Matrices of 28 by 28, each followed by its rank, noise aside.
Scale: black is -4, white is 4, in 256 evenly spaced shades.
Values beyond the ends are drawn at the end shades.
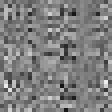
four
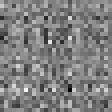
four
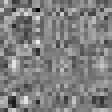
three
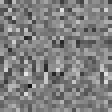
six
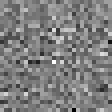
six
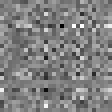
four
